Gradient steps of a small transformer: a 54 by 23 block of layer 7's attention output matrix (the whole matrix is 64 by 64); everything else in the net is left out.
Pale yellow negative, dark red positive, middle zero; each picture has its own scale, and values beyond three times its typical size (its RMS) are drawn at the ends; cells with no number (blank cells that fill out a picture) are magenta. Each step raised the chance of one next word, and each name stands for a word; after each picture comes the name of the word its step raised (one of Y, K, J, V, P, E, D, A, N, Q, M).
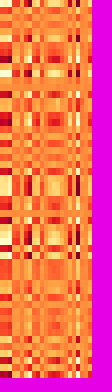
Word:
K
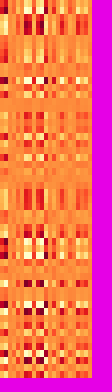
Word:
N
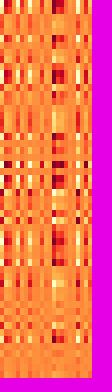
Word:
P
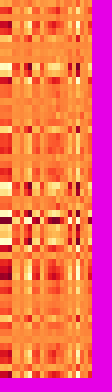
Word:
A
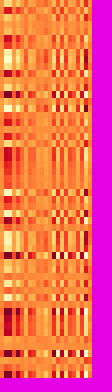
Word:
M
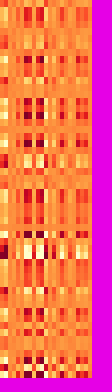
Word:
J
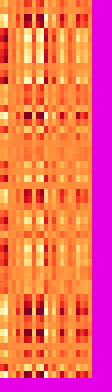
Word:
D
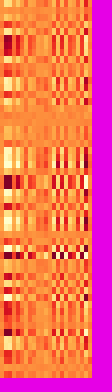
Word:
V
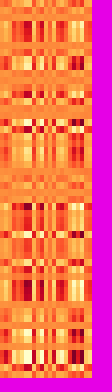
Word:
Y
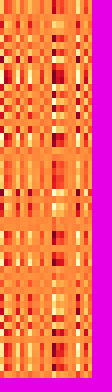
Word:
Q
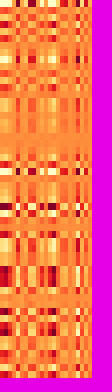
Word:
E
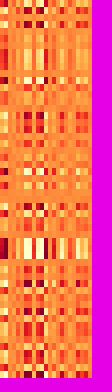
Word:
E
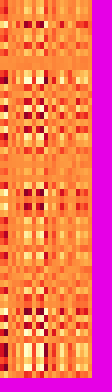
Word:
Q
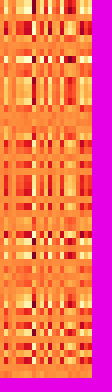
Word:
N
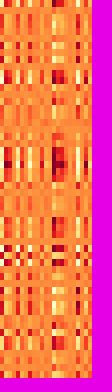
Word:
V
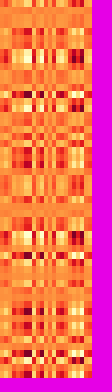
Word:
M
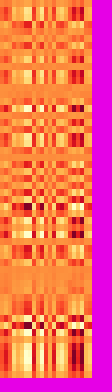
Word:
Q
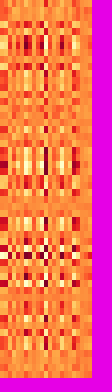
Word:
V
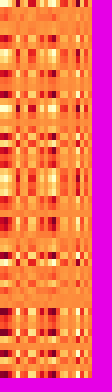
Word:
M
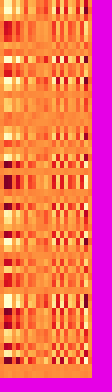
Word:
N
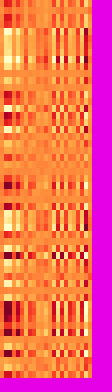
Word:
D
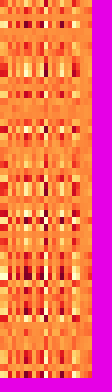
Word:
A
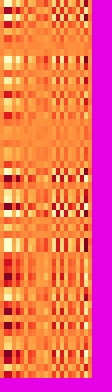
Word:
E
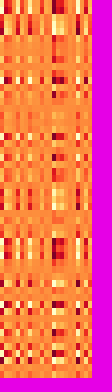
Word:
N
